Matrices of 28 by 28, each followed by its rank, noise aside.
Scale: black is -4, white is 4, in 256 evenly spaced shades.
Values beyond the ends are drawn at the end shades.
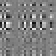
one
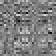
four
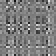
two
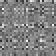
three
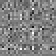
four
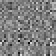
four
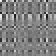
one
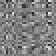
three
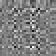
three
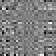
three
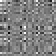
two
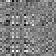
three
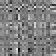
three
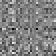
three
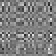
two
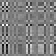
one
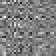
four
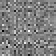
three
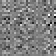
three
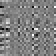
two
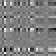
one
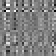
two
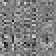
four
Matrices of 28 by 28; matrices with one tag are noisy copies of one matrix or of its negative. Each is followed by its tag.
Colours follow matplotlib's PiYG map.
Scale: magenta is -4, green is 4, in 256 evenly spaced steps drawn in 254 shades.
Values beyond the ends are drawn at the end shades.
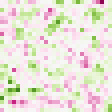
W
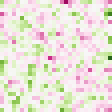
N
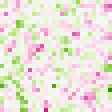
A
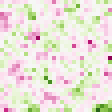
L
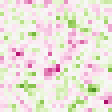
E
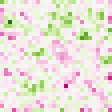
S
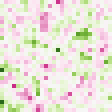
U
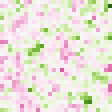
A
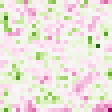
L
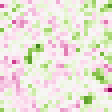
A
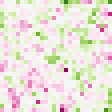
N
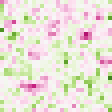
S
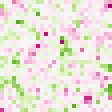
A
